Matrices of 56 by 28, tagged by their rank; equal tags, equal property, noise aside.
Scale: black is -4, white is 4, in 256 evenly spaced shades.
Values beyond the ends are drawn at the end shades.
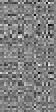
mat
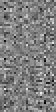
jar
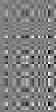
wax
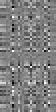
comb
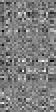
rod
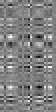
wax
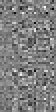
rod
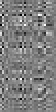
comb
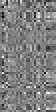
mat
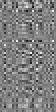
comb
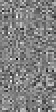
jar
